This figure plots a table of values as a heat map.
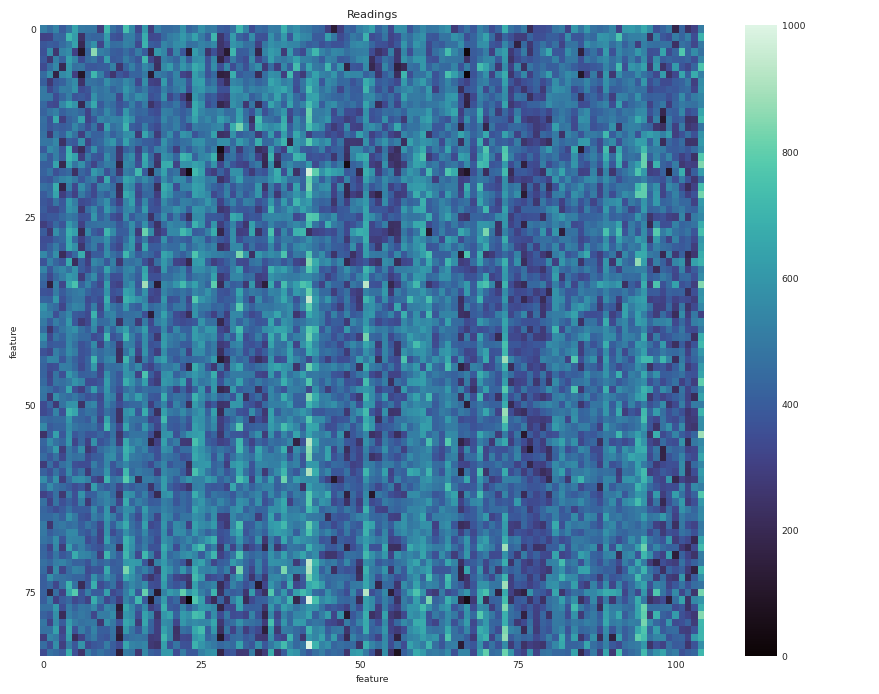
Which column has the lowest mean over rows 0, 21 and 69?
102
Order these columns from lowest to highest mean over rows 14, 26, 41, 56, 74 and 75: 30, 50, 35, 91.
35, 50, 30, 91
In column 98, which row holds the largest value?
44
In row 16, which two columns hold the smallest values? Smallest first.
28, 85
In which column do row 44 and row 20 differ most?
42
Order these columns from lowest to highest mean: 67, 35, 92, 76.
76, 35, 67, 92
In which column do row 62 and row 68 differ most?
52
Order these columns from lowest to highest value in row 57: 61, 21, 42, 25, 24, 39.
39, 21, 61, 25, 24, 42
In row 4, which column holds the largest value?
16
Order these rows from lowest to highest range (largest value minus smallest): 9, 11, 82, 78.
9, 11, 78, 82
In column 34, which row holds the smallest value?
74
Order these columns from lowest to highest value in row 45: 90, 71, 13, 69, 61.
71, 90, 69, 13, 61
